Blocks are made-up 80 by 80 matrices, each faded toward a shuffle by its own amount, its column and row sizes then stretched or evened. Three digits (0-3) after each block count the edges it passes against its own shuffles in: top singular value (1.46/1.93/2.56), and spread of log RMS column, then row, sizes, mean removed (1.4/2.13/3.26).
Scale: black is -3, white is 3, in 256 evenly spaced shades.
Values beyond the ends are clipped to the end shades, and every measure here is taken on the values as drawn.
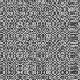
3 1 2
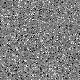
1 0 0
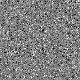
0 0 1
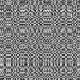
3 0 3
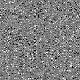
2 0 1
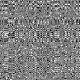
3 1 2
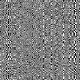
3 3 0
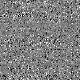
0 1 2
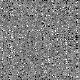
1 2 1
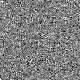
1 0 0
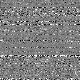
0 0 3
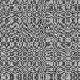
3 1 0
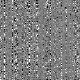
2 3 0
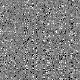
2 2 1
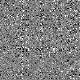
0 2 2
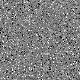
0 1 0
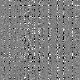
2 3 2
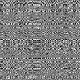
3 0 3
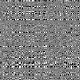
3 2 3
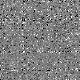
0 1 2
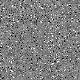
0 1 1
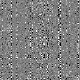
2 3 1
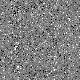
0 1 0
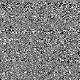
1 1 2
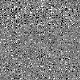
1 2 2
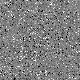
0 0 1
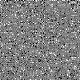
2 0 1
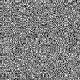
2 0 0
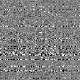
2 1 3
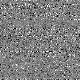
0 0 2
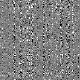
1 3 1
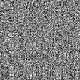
2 0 0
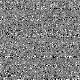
0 0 2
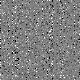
0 2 0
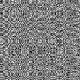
3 1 0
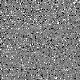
1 0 2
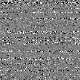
0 1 3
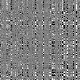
3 3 2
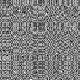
3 0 0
